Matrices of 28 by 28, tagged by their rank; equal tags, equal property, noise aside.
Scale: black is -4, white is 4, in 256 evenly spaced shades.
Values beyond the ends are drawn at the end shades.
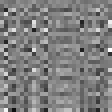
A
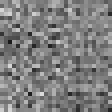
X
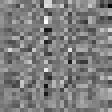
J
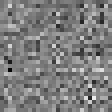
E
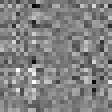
J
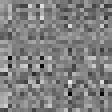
X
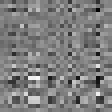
A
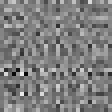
J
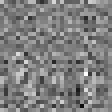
J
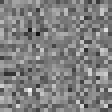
E
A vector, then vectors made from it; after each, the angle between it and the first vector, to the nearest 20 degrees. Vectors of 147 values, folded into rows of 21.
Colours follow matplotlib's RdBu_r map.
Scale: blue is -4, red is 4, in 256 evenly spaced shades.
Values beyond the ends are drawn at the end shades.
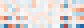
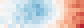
100 degrees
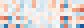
20 degrees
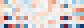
20 degrees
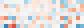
40 degrees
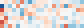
60 degrees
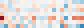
40 degrees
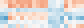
120 degrees
